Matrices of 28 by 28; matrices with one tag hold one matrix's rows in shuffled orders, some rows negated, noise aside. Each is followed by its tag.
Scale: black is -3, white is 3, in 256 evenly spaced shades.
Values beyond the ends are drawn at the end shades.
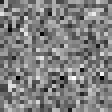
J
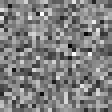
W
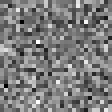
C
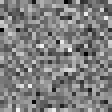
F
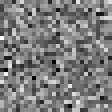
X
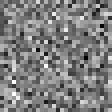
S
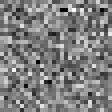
J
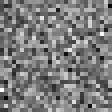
X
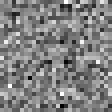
F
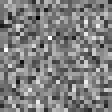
C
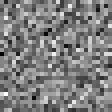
X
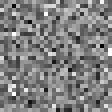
S
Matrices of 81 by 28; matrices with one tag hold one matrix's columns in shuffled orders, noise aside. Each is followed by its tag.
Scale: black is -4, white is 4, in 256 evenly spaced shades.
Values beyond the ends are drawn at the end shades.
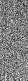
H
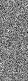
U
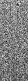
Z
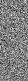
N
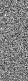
N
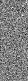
N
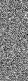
N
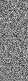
N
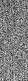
H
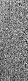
Z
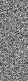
N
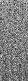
Z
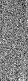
H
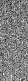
H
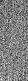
H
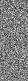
N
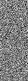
U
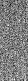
H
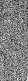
H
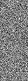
U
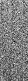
Z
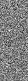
U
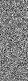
N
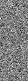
U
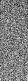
H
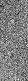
H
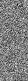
U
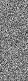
U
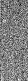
H
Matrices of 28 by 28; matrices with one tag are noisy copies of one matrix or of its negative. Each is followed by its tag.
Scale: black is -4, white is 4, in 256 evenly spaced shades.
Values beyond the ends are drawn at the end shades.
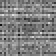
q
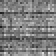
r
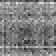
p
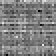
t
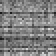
r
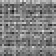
t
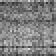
p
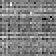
q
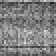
p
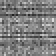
q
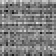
t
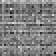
t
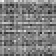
t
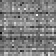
r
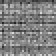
t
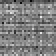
t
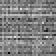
q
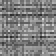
q
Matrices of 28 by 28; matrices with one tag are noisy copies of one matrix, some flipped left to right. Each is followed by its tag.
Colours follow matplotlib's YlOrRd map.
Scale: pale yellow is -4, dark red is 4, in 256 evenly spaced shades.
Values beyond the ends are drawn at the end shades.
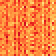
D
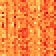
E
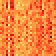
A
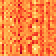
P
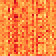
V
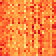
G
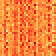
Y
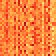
D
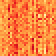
V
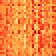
G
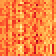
P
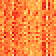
A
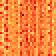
Y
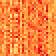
V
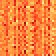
D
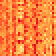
P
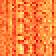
P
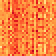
V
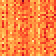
E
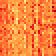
G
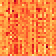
V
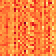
D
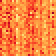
E
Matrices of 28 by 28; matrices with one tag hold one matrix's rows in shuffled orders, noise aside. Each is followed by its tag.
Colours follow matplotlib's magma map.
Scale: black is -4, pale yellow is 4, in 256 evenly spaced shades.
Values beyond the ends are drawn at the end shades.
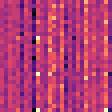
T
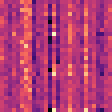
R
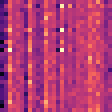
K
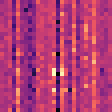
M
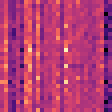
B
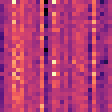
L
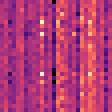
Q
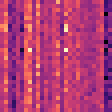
B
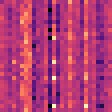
R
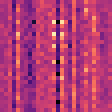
M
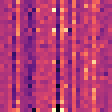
M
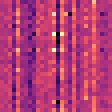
M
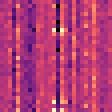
M
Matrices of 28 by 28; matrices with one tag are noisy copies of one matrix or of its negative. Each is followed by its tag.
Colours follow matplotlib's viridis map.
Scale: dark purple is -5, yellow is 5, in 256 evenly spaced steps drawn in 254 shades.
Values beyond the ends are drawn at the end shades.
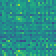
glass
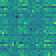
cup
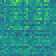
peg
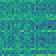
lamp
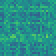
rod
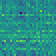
glass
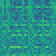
peg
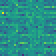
cup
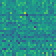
glass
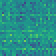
glass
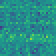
rod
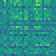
peg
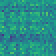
rod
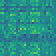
rod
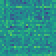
peg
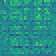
peg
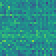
glass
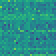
lamp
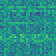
rod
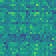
rod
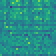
peg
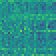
lamp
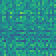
glass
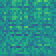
peg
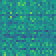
glass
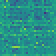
peg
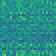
glass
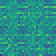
cup
